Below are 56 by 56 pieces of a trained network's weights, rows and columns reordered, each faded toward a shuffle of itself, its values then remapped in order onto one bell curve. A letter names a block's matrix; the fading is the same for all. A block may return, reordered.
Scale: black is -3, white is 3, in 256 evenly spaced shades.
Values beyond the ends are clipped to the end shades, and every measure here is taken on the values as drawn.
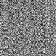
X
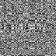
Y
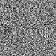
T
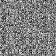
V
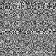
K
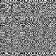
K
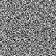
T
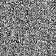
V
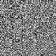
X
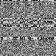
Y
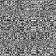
Y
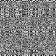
Y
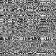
Y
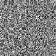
T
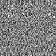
X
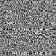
K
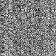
V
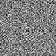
X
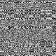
Y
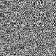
T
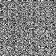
V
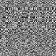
K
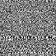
K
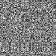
X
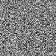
T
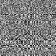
K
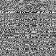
Y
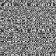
K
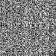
V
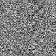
T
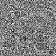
X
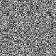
T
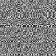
K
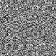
X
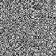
T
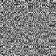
K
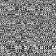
Y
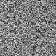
X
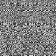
Y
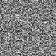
X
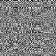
K
